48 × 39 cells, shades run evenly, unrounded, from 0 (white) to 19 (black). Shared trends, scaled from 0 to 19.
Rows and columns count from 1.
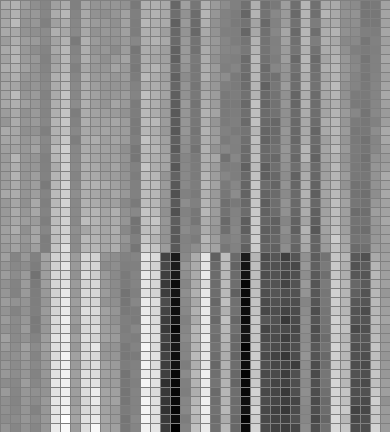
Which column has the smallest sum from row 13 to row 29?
7
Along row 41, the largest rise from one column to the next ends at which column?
17
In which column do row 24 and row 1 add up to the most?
18
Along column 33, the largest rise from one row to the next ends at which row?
29
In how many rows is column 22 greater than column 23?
20
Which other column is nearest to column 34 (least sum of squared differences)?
26
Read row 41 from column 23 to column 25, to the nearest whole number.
6 11 18
